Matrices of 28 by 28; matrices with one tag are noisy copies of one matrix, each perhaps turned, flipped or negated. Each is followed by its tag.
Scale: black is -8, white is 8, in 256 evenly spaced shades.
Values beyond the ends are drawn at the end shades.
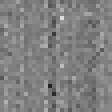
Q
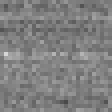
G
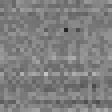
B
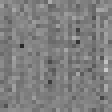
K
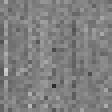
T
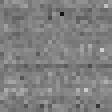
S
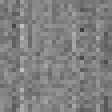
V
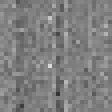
Q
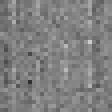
V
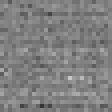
K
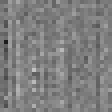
K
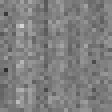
S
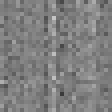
Q
